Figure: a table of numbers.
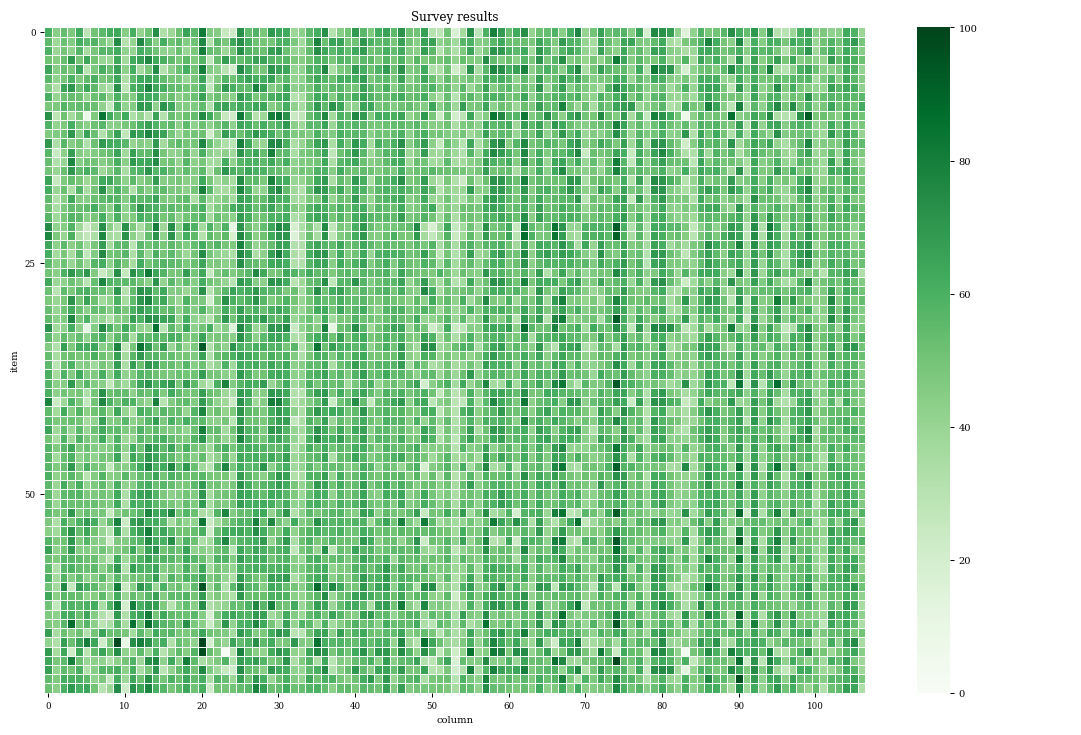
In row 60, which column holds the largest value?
20
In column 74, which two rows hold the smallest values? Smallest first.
67, 60
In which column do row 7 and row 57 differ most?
90
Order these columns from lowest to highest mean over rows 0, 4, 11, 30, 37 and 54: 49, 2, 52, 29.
52, 2, 49, 29
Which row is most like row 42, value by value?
48
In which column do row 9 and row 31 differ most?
83
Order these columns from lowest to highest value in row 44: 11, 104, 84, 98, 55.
11, 84, 104, 98, 55
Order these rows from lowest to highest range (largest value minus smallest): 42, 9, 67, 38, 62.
42, 62, 38, 9, 67
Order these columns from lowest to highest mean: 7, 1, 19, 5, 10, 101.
1, 10, 101, 5, 19, 7
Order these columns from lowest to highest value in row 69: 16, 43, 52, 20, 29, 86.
16, 52, 86, 43, 29, 20
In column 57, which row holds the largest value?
64
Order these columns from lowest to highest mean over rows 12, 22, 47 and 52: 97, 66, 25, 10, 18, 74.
10, 18, 97, 25, 66, 74
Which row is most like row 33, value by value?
25
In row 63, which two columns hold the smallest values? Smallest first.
21, 8
